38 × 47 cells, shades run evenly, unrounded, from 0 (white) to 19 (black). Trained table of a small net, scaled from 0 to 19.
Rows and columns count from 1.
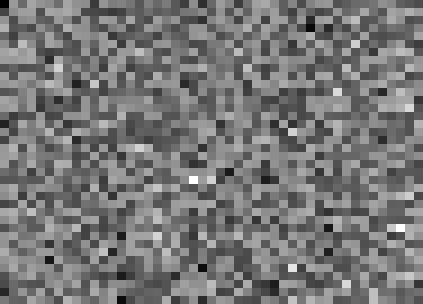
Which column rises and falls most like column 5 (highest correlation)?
42
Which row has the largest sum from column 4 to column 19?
18
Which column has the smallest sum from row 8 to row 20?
4
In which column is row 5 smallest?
35
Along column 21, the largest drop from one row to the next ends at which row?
12
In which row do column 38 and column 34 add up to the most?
34
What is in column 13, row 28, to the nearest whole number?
10
